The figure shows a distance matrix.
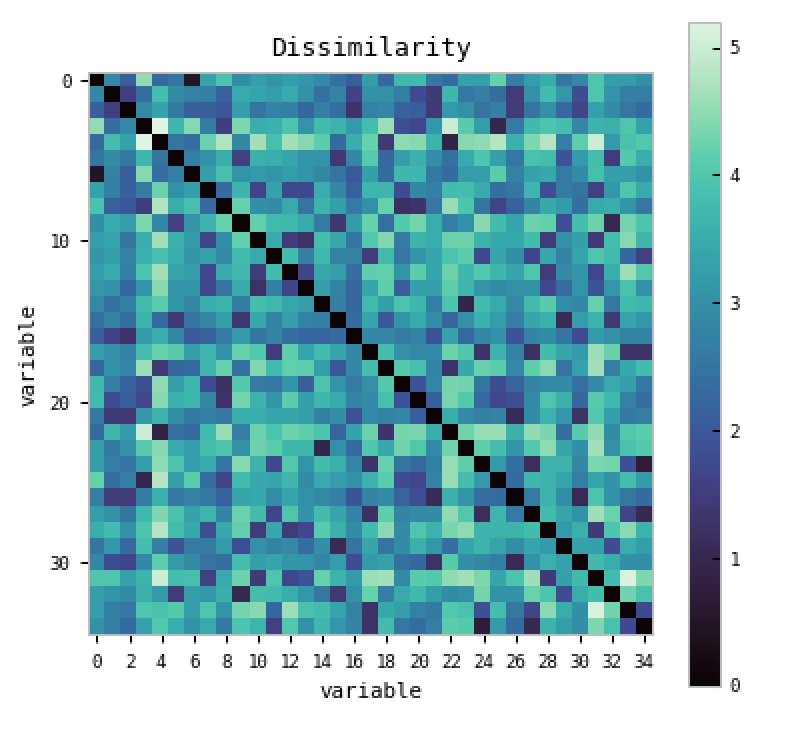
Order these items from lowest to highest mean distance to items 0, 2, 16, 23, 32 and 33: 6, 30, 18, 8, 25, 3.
6, 30, 18, 8, 25, 3
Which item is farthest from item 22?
3
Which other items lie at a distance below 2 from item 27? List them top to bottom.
11, 17, 24, 33, 34
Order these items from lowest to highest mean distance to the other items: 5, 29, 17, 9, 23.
29, 5, 17, 9, 23
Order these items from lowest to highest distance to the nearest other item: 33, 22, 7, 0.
0, 22, 33, 7
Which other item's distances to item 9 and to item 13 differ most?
10
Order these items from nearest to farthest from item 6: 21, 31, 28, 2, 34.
2, 21, 34, 28, 31
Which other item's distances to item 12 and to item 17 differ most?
33
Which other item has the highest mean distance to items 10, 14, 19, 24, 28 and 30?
4
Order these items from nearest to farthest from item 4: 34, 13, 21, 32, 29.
29, 32, 21, 34, 13
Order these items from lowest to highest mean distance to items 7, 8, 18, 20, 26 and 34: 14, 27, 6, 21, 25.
21, 25, 27, 6, 14
